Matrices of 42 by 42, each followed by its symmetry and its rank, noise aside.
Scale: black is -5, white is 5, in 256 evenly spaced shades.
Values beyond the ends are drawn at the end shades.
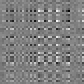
no symmetry, rank one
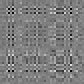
symmetric, rank one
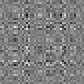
antisymmetric, rank two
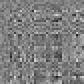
no symmetry, rank two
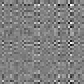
no symmetry, rank one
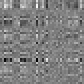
no symmetry, rank one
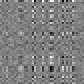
no symmetry, rank one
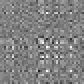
symmetric, rank two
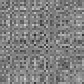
symmetric, rank three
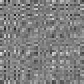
symmetric, rank two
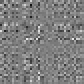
symmetric, rank three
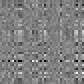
no symmetry, rank one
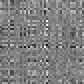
antisymmetric, rank two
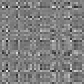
no symmetry, rank two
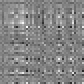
symmetric, rank two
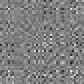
symmetric, rank three
